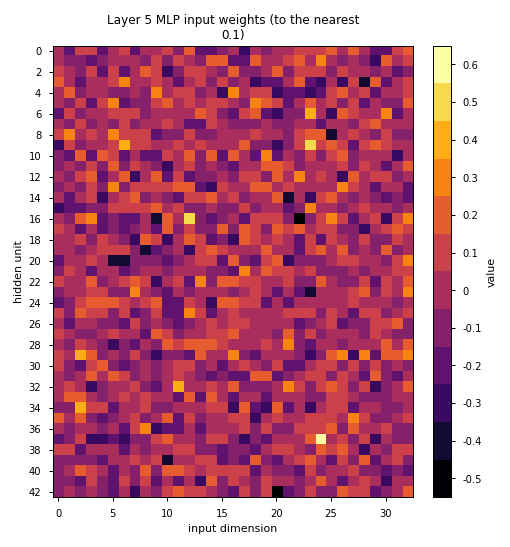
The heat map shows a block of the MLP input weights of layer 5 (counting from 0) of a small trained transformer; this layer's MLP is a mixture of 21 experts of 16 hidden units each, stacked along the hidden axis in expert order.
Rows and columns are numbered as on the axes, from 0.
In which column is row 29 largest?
2
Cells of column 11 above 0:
14
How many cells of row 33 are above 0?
8
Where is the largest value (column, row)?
24, 37
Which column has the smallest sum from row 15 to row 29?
22
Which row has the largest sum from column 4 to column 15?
9
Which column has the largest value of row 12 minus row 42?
20
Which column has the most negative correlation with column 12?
30
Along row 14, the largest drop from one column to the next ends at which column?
21
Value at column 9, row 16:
-0.4
